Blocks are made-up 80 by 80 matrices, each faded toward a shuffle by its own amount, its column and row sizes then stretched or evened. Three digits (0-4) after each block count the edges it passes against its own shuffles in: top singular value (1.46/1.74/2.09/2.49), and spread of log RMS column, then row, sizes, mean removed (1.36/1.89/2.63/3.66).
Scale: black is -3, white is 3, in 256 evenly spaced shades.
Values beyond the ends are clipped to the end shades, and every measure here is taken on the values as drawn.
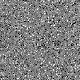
2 1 0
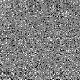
3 1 1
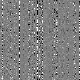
3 4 0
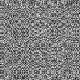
4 1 0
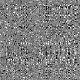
3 2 2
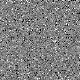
0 1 2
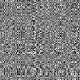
4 3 3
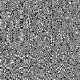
3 1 0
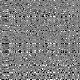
4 1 3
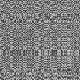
4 0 2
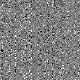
2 3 1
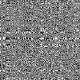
3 2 3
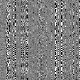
4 4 0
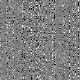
1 4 0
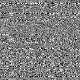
2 0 3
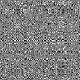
4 1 3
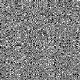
3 1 2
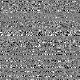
1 1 4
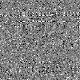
2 0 2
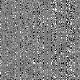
2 4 1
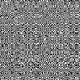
4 0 3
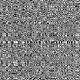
4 0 3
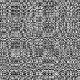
4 0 3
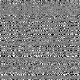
4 1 4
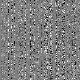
1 4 0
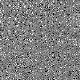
1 2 2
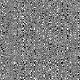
3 3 1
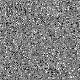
1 0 1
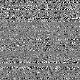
0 1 4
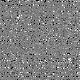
0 1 3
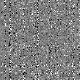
0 3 1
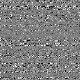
2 1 4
